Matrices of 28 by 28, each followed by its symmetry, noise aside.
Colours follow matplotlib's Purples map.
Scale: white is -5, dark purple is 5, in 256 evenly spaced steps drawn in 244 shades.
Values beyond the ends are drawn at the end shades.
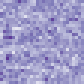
no symmetry.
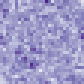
symmetric across the other diagonal.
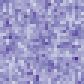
same after a half turn.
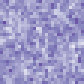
same after a half turn.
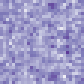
mirrored top to bottom.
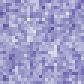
same after a half turn.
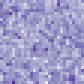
no symmetry.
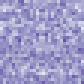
mirrored left to right.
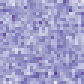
no symmetry.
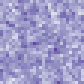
no symmetry.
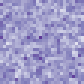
no symmetry.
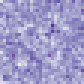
symmetric across the other diagonal.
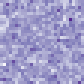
no symmetry.
